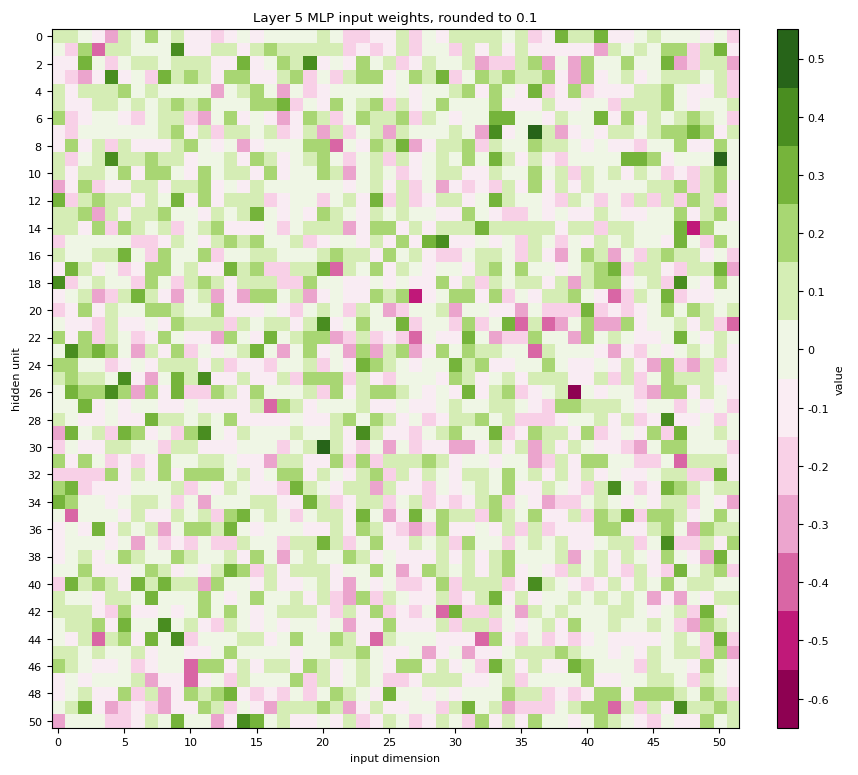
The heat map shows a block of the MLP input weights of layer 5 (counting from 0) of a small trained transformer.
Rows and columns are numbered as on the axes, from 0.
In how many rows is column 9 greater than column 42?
28
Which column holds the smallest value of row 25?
7
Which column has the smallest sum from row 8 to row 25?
27
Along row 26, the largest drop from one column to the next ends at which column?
39
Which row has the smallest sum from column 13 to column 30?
20
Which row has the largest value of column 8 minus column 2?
3
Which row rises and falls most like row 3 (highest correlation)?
32
